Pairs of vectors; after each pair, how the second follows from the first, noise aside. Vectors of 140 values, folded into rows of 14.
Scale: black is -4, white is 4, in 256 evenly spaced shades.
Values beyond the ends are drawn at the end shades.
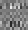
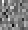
shuffled.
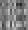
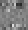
partly zeroed.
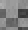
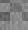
reversed, shrunk.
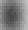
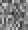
shuffled.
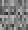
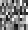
reversed, negated, scaled up.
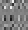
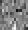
shuffled.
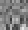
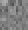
reversed, shrunk.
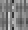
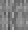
negated, shrunk.
